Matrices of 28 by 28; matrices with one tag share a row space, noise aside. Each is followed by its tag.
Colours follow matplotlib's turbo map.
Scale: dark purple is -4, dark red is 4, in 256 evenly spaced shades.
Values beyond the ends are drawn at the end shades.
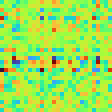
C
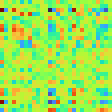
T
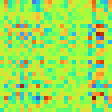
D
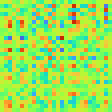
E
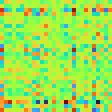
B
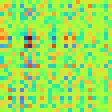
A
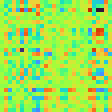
D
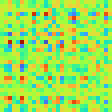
E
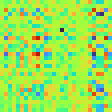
D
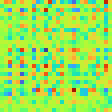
E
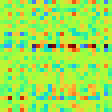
E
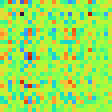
A
